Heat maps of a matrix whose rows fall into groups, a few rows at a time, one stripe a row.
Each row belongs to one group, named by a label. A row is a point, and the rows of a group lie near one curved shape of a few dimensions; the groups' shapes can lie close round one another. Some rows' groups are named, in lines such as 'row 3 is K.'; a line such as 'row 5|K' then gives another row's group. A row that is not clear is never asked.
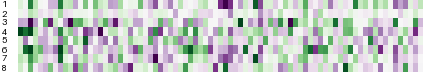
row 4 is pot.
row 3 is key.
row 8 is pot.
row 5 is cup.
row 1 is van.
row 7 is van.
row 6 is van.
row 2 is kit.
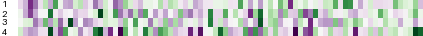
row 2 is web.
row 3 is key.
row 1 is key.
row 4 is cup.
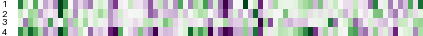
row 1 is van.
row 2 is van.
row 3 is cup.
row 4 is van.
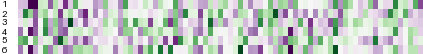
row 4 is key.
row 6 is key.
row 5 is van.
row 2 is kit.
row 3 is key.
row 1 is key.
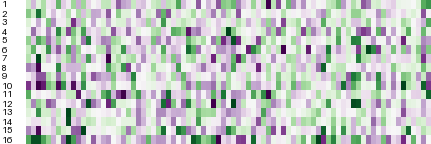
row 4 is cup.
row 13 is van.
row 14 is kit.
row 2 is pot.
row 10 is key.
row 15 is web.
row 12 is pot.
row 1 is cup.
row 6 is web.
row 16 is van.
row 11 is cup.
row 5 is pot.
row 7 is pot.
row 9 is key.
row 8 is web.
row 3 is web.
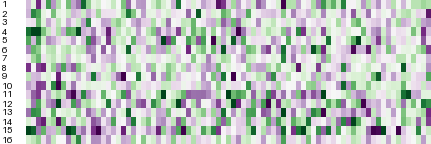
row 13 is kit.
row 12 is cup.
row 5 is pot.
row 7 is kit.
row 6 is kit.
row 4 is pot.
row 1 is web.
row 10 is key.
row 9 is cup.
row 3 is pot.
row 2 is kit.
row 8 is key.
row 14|key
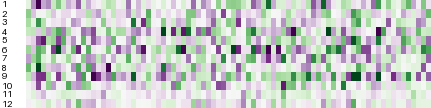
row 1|web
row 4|van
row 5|key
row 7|kit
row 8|pot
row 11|kit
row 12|kit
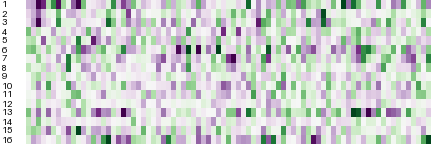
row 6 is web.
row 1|key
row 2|web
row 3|web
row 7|van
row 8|van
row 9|kit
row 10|web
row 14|kit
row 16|cup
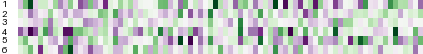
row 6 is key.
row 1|kit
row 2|web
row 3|key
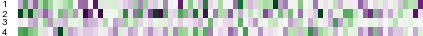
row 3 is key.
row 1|kit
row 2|pot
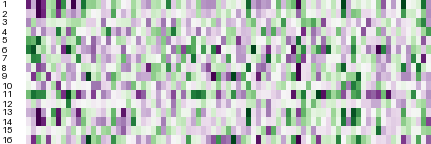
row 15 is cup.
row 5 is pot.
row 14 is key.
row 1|key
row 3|kit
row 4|cup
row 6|van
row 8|key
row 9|pot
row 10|key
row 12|kit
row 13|key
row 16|pot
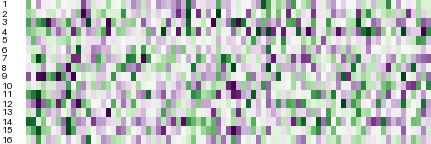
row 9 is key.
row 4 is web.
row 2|web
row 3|pot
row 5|kit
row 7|kit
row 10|van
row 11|van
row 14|van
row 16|pot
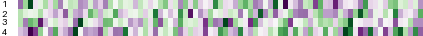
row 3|pot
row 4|key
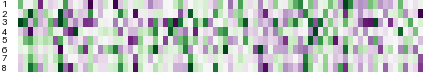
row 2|kit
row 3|van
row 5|van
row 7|kit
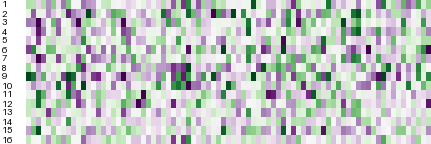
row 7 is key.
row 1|van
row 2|pot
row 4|key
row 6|kit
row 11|kit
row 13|key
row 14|web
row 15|kit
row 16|van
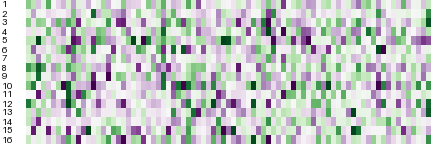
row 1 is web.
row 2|cup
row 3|cup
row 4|web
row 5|kit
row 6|cup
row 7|web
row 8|pot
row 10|van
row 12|van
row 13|kit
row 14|web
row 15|pot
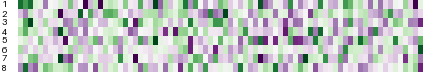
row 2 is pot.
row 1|pot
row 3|kit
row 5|web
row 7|kit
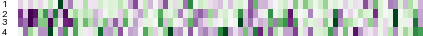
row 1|kit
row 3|key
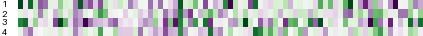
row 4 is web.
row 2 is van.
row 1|pot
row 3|van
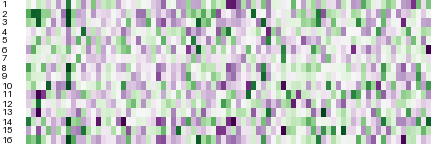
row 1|van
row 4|cup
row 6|kit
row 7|kit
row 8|van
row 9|van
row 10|web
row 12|kit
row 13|web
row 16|van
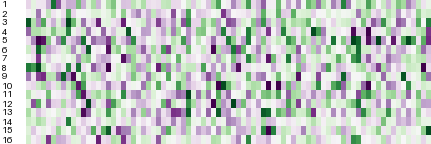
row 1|key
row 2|web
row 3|van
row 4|kit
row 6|pot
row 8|pot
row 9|key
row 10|cup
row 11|web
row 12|pot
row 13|web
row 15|cup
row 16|key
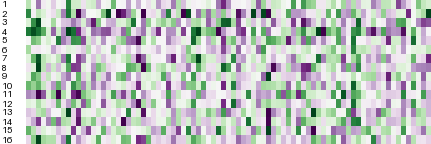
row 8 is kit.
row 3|kit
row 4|van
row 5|pot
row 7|van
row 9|pot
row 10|pot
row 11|key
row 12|pot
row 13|kit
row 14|key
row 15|web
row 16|van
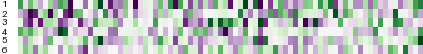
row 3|web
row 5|cup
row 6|kit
